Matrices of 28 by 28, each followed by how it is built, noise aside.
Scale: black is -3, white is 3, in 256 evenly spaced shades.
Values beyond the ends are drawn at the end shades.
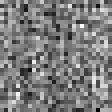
blocks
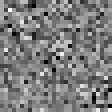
block diagonal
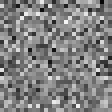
repeating columns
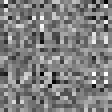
low rank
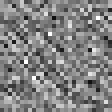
Toeplitz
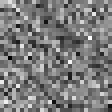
Toeplitz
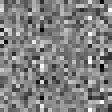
uneven columns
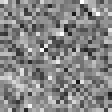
Toeplitz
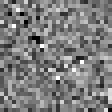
block diagonal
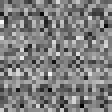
repeating columns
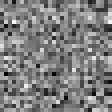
blocks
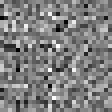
low rank
